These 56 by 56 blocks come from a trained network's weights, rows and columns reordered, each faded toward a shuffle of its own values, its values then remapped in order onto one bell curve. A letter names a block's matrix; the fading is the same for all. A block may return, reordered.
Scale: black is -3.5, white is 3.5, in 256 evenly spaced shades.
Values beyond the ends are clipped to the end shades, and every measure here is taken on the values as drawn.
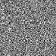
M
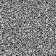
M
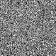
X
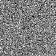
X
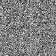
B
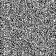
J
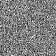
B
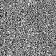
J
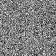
J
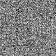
B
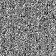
J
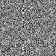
M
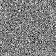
J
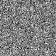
J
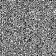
B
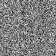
B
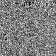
B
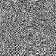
M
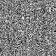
J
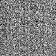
B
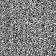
J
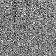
B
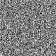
B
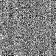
B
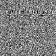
M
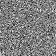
X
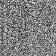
B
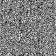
B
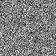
X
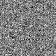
B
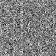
J
